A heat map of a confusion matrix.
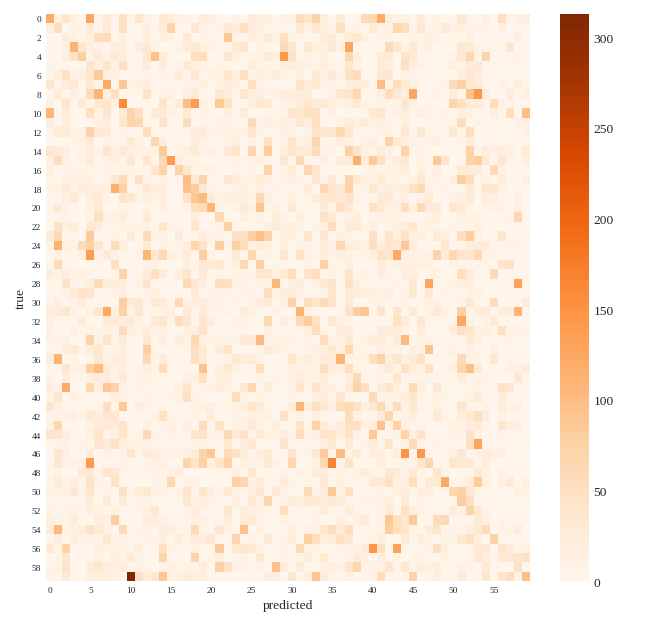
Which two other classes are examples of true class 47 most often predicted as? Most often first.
35, 5
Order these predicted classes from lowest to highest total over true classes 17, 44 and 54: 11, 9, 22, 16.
16, 11, 22, 9
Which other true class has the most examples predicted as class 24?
54
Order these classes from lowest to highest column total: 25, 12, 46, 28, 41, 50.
28, 50, 46, 25, 12, 41
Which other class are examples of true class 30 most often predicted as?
9
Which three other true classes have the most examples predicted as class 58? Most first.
28, 31, 21
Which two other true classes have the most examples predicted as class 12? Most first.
25, 35
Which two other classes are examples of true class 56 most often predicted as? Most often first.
40, 43
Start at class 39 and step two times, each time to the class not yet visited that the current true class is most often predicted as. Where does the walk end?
22
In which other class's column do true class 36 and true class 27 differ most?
1
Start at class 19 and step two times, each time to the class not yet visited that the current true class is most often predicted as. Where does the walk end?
8
